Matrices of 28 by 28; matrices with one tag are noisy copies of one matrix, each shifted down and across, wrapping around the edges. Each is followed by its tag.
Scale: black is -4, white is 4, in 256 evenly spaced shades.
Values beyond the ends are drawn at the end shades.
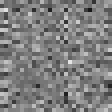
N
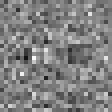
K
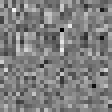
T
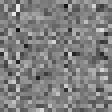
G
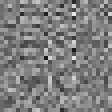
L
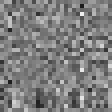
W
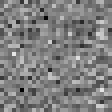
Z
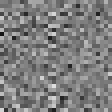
N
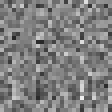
W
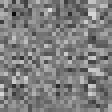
Z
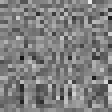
T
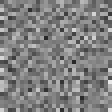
N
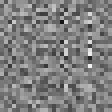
L
